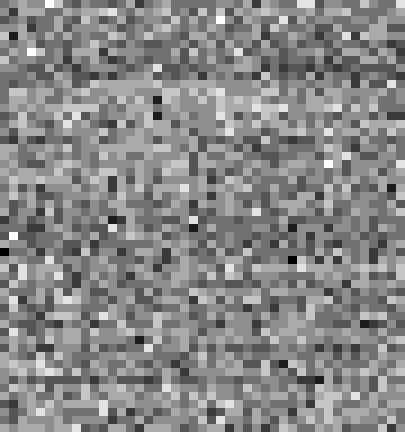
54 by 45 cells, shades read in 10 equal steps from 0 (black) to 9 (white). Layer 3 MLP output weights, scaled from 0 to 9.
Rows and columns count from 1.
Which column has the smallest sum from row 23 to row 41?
42
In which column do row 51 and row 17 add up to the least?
2
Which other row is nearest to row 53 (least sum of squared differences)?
17
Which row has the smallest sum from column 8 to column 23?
48
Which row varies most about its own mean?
38
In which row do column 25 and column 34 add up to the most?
3
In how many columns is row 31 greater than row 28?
18
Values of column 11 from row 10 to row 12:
2 7 5
